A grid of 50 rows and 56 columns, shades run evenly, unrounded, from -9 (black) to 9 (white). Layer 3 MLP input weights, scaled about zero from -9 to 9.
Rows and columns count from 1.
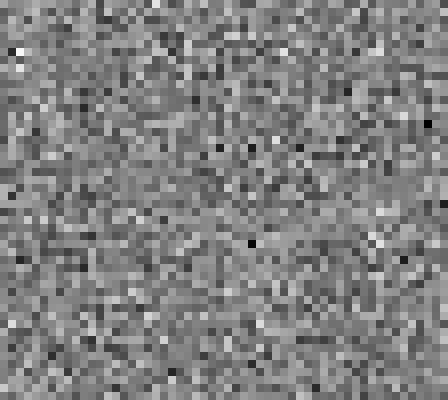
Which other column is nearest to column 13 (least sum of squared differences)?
10
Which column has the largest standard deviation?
32
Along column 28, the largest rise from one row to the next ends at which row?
20
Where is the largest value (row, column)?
7, 3
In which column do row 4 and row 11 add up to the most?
23
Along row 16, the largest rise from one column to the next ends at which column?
55
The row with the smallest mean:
33
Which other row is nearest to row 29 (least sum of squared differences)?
8
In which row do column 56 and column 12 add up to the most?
42
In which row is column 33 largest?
41
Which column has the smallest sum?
28
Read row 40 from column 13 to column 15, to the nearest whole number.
-4 2 2
